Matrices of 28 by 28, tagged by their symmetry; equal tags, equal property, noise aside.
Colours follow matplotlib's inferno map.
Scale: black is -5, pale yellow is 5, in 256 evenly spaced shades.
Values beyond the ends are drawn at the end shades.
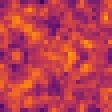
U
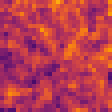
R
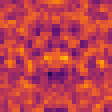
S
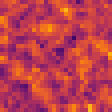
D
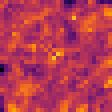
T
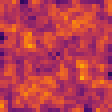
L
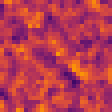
R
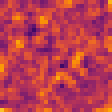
T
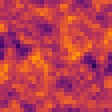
L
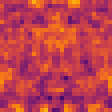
S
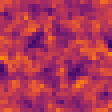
L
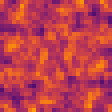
L
